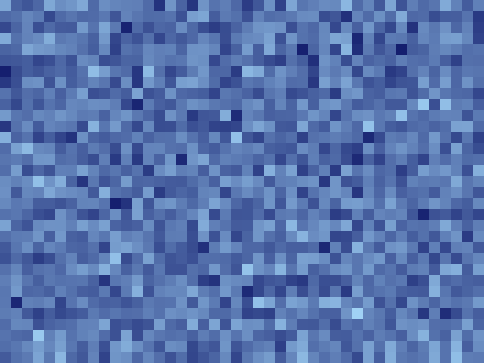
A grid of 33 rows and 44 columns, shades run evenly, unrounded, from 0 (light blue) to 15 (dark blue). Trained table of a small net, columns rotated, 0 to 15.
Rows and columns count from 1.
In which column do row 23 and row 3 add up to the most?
19
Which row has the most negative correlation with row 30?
32
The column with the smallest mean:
34
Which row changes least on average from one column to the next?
6
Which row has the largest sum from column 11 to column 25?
3
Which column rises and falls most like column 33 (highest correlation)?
13
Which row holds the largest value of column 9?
20
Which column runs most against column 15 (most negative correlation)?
5
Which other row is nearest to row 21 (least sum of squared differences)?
1
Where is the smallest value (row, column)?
29, 33
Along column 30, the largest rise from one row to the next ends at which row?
23
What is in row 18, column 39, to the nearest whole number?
8
